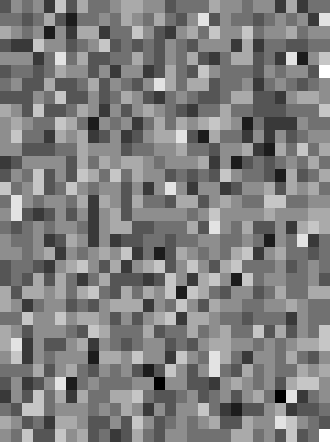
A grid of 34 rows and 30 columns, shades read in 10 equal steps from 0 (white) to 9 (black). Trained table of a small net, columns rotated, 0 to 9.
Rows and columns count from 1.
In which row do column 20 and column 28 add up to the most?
5
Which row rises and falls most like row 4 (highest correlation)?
22
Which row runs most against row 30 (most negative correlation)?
32
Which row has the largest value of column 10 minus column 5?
7
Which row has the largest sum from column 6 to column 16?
19
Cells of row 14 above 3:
22
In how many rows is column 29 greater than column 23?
14
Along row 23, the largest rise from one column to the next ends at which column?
17
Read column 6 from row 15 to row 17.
5 4 4
